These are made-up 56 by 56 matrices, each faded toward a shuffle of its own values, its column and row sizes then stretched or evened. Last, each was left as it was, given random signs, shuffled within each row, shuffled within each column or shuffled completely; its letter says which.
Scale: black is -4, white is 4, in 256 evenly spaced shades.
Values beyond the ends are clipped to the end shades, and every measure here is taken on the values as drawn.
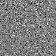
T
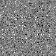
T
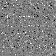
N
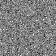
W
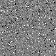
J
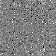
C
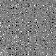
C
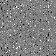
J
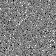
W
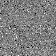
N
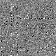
T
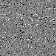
T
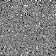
T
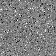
W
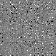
C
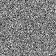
W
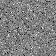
W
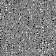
J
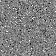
W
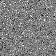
W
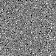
J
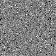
J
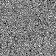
W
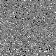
N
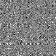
C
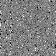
J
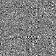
C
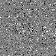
T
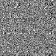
C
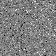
W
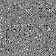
T
